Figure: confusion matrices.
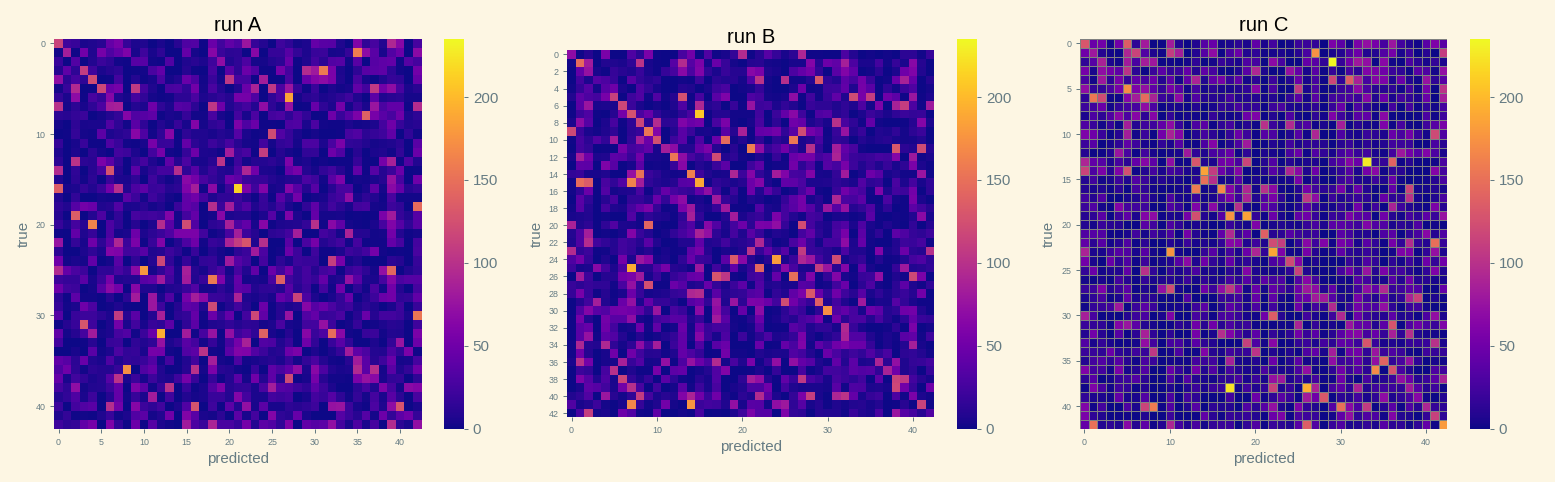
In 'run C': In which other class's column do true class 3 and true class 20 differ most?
5
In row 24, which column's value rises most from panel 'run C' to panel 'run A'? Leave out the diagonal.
32
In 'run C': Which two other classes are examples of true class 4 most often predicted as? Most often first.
31, 29
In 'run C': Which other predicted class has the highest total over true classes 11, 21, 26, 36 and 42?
1
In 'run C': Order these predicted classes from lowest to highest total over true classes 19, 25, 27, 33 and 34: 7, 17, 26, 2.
2, 26, 7, 17
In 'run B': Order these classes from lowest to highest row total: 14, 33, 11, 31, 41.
33, 31, 41, 14, 11
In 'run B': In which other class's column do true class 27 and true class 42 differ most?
9
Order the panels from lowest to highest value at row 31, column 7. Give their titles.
run C, run A, run B
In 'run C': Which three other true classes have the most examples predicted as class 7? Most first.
6, 40, 25
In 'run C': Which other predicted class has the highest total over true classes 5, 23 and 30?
22
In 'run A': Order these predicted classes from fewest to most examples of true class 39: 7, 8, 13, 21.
8, 13, 7, 21
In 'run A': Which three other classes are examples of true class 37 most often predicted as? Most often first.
27, 7, 36
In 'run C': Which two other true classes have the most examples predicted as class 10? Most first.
23, 27
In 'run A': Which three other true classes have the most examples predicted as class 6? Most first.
14, 40, 7
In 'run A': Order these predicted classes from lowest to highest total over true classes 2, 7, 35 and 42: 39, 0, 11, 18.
11, 0, 39, 18
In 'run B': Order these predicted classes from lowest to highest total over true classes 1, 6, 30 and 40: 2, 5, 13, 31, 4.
5, 4, 31, 13, 2
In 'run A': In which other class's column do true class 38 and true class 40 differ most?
16
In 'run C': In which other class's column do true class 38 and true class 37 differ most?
17
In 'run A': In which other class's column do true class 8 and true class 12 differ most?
36
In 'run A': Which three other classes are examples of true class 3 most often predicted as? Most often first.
31, 29, 30
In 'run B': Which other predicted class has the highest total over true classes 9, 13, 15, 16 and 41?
7
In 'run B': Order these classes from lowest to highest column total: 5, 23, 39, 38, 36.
23, 36, 5, 39, 38
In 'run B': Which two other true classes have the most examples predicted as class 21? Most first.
11, 23
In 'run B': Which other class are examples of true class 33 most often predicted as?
32
